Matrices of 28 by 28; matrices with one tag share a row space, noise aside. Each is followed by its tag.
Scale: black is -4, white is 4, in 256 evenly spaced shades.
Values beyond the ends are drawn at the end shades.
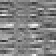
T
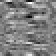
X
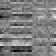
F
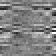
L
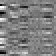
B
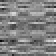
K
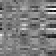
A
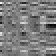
A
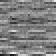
K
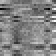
L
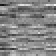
K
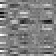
B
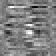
X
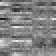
F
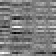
F
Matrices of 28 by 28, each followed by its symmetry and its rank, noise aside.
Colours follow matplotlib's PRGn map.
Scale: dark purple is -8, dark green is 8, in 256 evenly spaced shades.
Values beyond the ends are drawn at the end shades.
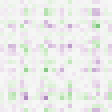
antisymmetric, rank two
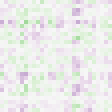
no symmetry, rank three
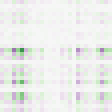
no symmetry, rank one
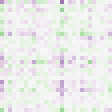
no symmetry, rank two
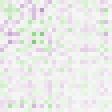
symmetric, rank three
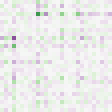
antisymmetric, rank two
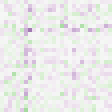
no symmetry, rank three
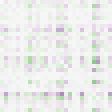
antisymmetric, rank two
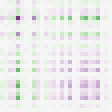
symmetric, rank one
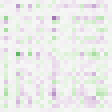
antisymmetric, rank two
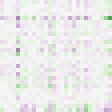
no symmetry, rank two
